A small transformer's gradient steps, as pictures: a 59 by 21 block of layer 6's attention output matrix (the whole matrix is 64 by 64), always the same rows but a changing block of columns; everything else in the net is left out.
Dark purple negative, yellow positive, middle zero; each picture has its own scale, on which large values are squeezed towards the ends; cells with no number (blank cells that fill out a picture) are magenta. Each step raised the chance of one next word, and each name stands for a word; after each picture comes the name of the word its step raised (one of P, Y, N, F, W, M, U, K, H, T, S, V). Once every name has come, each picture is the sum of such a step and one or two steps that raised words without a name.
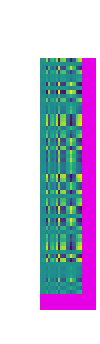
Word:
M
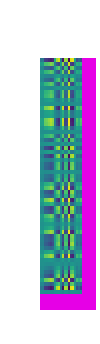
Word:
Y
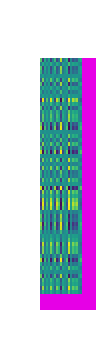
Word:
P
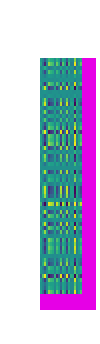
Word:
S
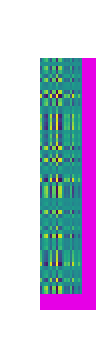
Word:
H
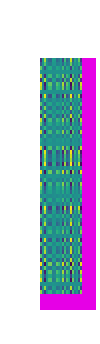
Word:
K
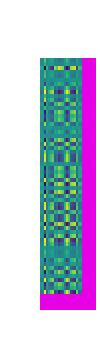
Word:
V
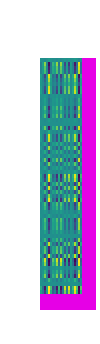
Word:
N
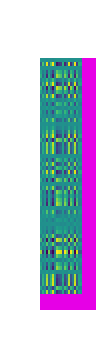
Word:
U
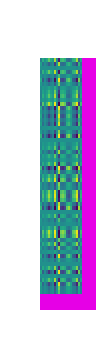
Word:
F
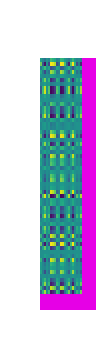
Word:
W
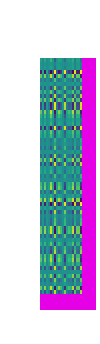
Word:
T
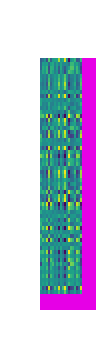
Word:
N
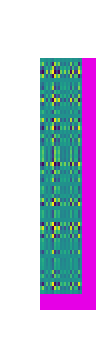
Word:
T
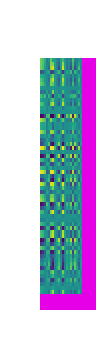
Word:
H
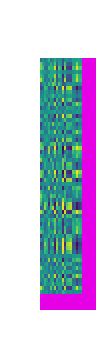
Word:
P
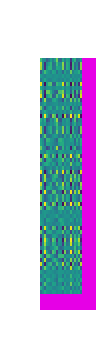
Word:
M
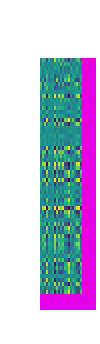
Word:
K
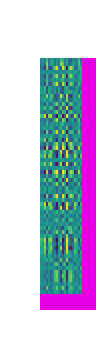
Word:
K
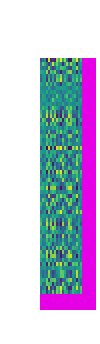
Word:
Y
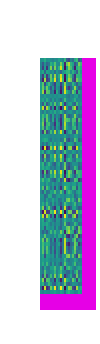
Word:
Y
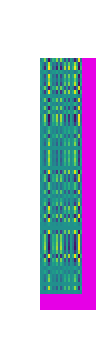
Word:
M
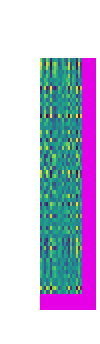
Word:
W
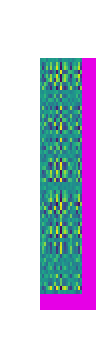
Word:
T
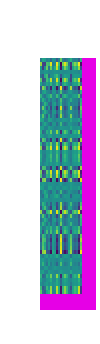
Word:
U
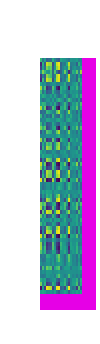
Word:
T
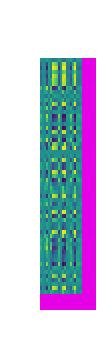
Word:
H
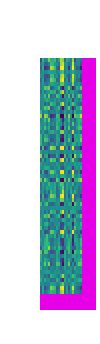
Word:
H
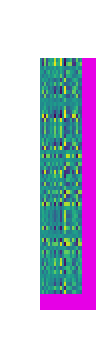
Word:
W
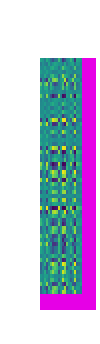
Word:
K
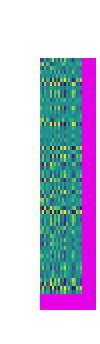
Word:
Y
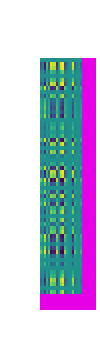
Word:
U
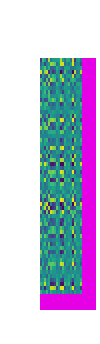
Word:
T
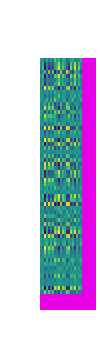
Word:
T
